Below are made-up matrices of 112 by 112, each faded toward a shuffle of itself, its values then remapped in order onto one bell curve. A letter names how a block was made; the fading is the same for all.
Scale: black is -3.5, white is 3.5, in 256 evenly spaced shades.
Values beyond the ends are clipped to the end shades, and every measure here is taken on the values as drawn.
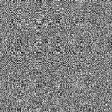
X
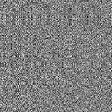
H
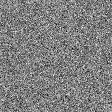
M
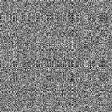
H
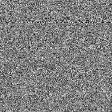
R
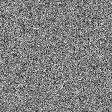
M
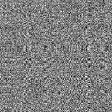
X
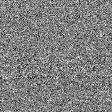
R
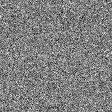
M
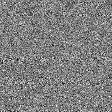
R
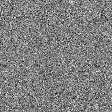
R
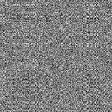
H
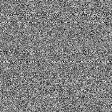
R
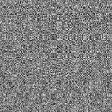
X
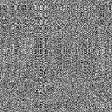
H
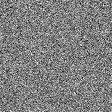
M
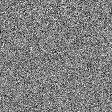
M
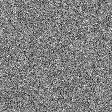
M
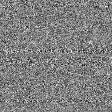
R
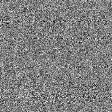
R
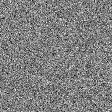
M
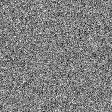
M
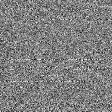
R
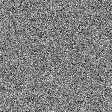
M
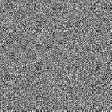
H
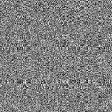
X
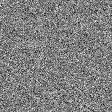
M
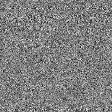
R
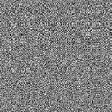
X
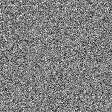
M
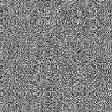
X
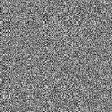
X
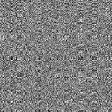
H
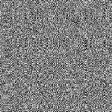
X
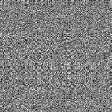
H
